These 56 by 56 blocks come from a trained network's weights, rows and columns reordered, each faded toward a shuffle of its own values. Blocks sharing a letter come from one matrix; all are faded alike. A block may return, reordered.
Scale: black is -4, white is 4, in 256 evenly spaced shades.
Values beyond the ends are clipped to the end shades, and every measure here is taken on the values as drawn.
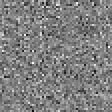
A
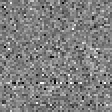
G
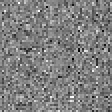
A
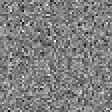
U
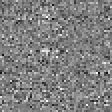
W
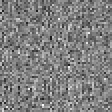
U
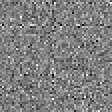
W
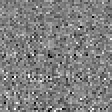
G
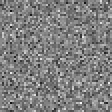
U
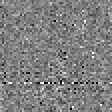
W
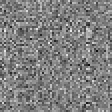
U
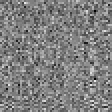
U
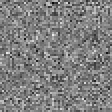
U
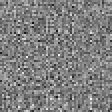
U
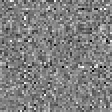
W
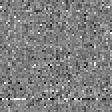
W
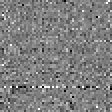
W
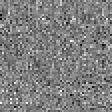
A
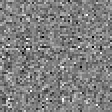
A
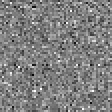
A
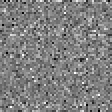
G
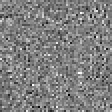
A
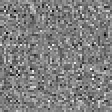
W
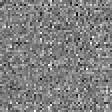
W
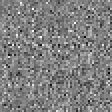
A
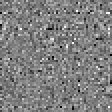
G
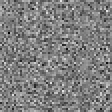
U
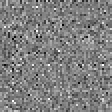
A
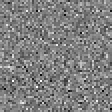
A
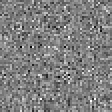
W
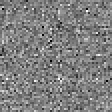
A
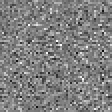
A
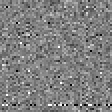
W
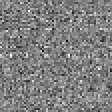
G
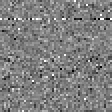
W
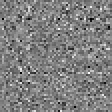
W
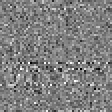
G
